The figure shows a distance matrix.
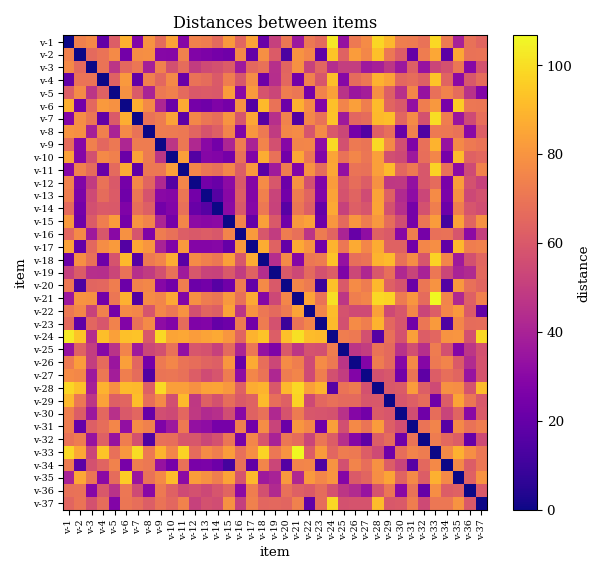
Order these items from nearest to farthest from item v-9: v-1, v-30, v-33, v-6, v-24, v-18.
v-6, v-30, v-1, v-18, v-33, v-24
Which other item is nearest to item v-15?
v-34
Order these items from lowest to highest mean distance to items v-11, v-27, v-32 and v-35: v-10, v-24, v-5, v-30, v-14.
v-30, v-5, v-14, v-24, v-10
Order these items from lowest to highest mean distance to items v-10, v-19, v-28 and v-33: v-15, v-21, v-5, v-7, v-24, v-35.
v-24, v-15, v-5, v-35, v-7, v-21
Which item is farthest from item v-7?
v-33
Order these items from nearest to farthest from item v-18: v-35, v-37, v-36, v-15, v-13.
v-35, v-36, v-37, v-13, v-15
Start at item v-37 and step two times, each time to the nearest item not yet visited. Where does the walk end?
v-5
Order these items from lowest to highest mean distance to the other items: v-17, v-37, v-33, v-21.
v-17, v-37, v-21, v-33
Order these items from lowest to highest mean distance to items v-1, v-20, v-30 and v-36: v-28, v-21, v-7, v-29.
v-7, v-21, v-29, v-28
